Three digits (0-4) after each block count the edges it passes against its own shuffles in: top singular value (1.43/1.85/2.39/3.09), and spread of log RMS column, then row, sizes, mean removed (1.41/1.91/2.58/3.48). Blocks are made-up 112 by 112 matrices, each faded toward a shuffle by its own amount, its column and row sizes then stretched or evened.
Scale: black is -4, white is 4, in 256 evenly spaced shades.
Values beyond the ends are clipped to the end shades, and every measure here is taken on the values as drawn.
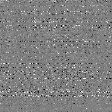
0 1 4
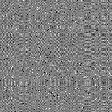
4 2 0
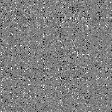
1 3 2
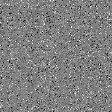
1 2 1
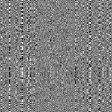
4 4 0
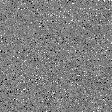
0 0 2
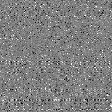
3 0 2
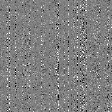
1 4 1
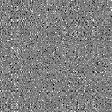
3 1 1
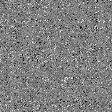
0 1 2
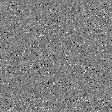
0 1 2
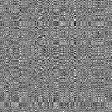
4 3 1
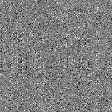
2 1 1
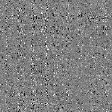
1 3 2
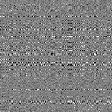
4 1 4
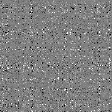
1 3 3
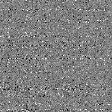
1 2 3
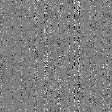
1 4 0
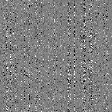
2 4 1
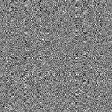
3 2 2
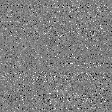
0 1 3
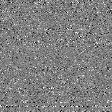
1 0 3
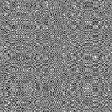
4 2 1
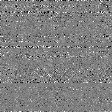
1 1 4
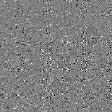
2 3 2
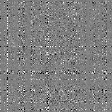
1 4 3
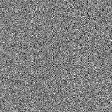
2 2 0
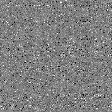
2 0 2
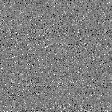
2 0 2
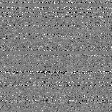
1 0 4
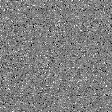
1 0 2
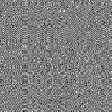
4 0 0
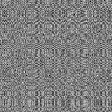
4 2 2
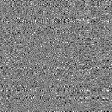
3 0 3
